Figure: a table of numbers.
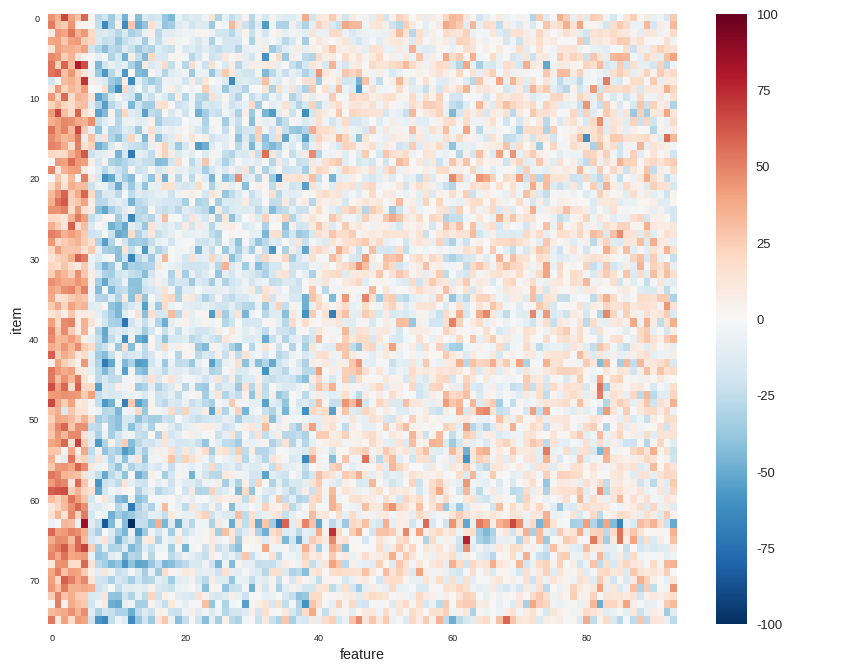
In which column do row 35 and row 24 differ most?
47
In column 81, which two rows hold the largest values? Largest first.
65, 9
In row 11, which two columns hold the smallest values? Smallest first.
8, 12
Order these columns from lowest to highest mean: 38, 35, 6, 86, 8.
8, 38, 35, 6, 86
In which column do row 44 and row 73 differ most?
32
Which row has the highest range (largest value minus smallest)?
63
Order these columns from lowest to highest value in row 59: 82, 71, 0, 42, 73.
73, 71, 42, 82, 0
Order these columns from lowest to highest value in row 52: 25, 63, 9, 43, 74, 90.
9, 25, 90, 74, 43, 63
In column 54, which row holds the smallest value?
38
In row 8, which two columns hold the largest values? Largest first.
5, 83
